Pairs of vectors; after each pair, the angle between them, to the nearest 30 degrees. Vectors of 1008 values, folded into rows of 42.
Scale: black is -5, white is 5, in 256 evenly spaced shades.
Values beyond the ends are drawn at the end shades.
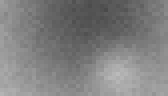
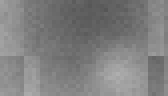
30 degrees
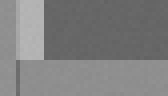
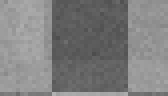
60 degrees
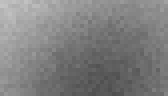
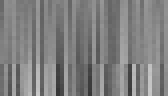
90 degrees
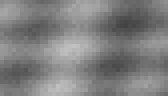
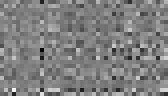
90 degrees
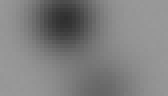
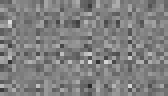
90 degrees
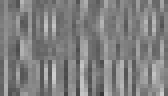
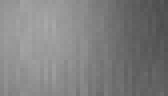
90 degrees
